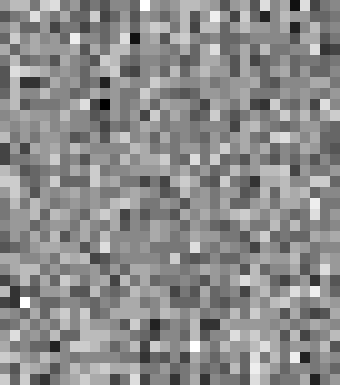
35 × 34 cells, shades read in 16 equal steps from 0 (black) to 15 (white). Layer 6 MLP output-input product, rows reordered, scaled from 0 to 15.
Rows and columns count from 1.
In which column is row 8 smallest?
11
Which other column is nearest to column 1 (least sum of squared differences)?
28
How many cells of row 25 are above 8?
16
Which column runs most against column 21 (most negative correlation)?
9
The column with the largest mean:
2
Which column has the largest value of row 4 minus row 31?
8
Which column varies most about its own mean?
32
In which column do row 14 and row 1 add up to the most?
15
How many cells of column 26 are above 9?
12
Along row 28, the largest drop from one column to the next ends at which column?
4
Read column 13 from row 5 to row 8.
11 7 5 10
